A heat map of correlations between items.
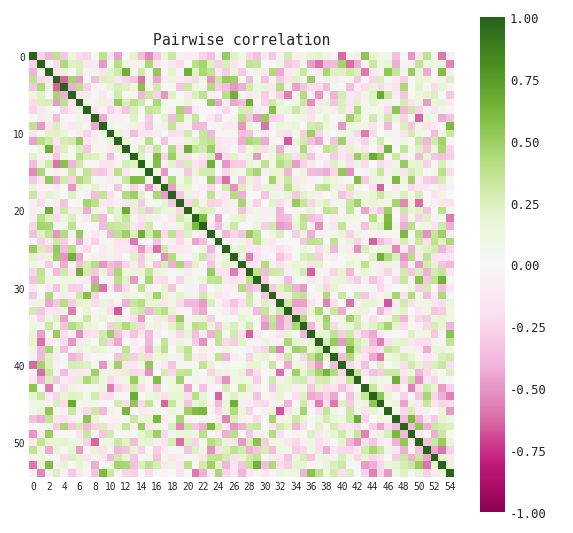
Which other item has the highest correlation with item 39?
37
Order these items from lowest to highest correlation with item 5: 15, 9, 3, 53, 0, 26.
9, 53, 0, 15, 3, 26
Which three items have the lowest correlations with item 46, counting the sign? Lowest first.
32, 54, 9
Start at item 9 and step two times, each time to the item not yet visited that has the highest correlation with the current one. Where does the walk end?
36
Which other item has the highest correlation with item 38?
41
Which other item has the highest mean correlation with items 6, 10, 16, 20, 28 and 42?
2
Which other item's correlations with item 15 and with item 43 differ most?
0
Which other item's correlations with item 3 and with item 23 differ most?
14
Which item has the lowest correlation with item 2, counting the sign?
43
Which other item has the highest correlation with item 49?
47
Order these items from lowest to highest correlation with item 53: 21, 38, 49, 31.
21, 38, 49, 31
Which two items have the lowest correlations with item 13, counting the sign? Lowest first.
24, 29
